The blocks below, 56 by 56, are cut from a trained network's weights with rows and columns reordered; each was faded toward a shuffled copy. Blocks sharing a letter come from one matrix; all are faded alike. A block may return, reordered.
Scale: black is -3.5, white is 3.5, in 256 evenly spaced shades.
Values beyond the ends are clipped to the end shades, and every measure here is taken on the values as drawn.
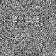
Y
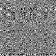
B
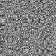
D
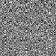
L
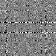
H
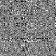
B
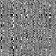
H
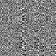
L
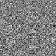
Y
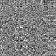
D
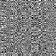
L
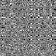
B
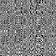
H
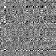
B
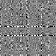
H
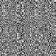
L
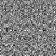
Y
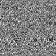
Y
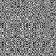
L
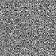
Y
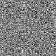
D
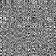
L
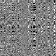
H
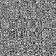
Y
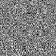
D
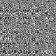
B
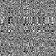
L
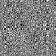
L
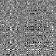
B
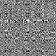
B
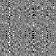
H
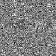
Y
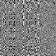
H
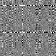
H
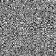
Y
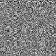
D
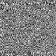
D
